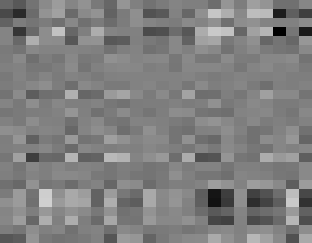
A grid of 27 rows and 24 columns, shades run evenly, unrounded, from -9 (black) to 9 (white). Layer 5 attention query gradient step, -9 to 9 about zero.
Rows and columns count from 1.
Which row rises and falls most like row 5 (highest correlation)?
14
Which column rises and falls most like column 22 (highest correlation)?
13
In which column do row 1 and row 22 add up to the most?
4
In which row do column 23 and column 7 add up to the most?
23
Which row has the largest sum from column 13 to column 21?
2
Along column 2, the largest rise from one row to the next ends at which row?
3
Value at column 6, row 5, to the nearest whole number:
-3
